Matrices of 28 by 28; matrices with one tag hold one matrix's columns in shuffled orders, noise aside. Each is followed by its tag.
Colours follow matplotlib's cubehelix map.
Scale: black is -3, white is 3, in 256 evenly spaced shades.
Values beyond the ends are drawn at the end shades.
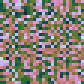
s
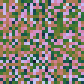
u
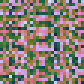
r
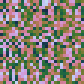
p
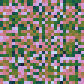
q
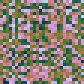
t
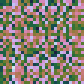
q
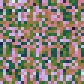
p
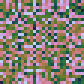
s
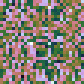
p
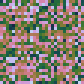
q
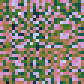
s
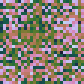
t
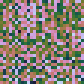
u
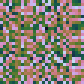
q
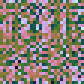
t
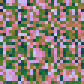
p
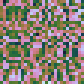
p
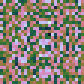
r
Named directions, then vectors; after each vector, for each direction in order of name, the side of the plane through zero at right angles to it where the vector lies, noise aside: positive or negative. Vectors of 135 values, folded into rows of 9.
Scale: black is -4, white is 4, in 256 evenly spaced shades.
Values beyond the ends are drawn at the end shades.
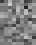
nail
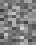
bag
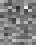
negative, negative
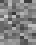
negative, positive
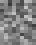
positive, negative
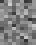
negative, positive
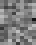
negative, positive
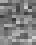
negative, negative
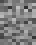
positive, positive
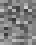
negative, negative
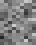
positive, negative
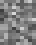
positive, negative
